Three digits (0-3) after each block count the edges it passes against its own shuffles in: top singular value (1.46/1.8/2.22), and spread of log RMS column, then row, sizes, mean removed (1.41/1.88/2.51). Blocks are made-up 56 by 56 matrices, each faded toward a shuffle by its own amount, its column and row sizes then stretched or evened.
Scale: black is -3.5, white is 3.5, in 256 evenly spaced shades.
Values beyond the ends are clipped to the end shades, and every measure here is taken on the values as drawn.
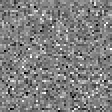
2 0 2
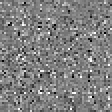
1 2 2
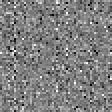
2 2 0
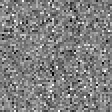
0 1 0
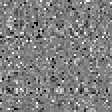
2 0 1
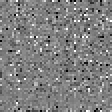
0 2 2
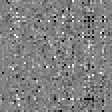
2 2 1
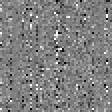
0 3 0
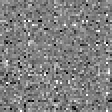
0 2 2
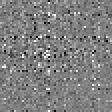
1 2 3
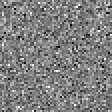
0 0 0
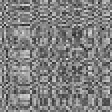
3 2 1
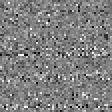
1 0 2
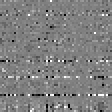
3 1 3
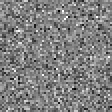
0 0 0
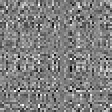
3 3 3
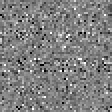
0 1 2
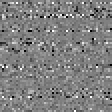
2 0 3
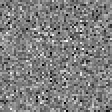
0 1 0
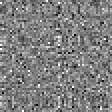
2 1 0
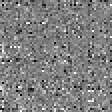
0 2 2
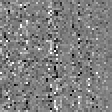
1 3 0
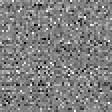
2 0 1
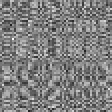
3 0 2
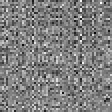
3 3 0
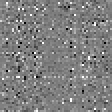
1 2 2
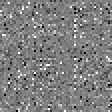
1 2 0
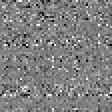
1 1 3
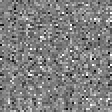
1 2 1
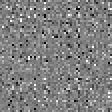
2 2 2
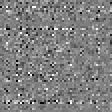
0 2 3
